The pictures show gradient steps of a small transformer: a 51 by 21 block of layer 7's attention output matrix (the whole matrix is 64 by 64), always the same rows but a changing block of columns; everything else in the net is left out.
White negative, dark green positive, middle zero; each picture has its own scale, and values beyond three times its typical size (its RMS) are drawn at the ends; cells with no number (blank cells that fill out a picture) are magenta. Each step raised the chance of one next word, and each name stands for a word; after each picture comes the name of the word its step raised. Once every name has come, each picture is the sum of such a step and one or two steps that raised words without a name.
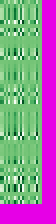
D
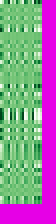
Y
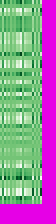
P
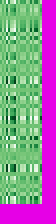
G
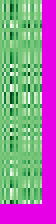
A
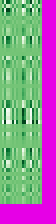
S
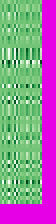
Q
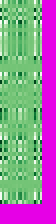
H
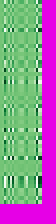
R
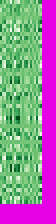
G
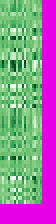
Q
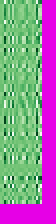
D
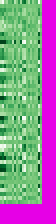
G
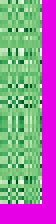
Q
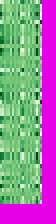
D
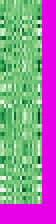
Y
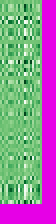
H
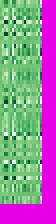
D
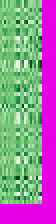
P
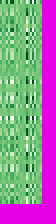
G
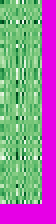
H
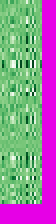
P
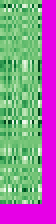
S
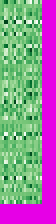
D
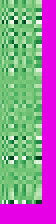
H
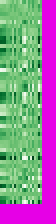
A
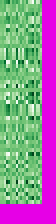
Q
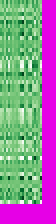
H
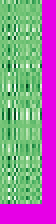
Y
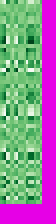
Q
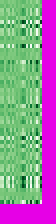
R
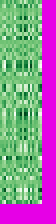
Y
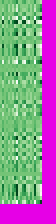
H
